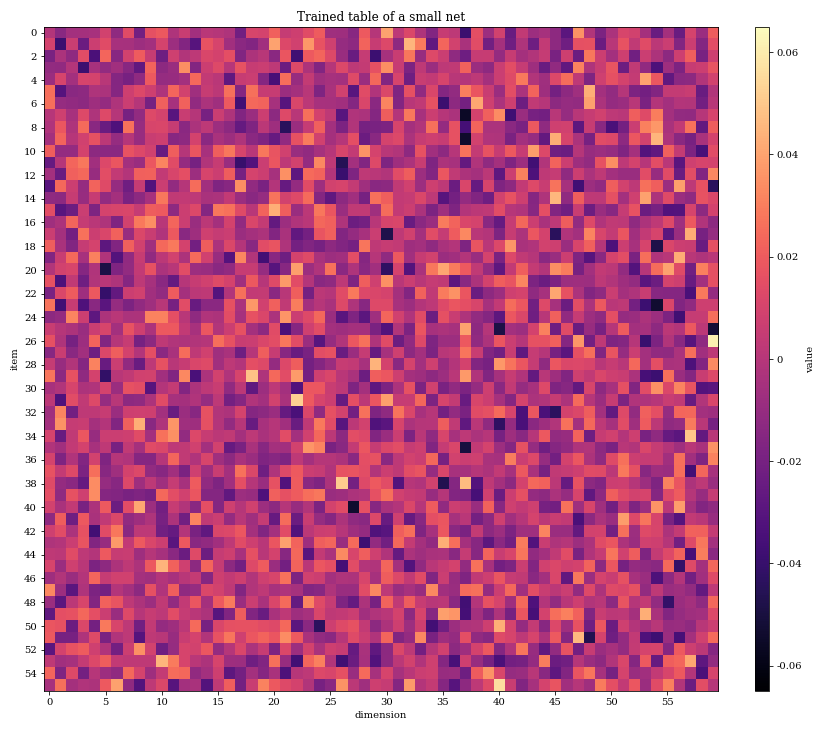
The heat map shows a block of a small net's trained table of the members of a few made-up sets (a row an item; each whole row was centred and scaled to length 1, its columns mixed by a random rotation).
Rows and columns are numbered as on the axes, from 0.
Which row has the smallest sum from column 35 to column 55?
53
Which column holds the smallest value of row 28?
57
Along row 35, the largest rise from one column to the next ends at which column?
38
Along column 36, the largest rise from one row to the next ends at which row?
22
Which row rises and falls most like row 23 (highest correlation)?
29
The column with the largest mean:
59
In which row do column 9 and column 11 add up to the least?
13
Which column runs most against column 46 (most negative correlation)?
20
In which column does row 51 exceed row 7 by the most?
37
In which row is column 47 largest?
51
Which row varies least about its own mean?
46
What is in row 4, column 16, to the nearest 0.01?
-0.03
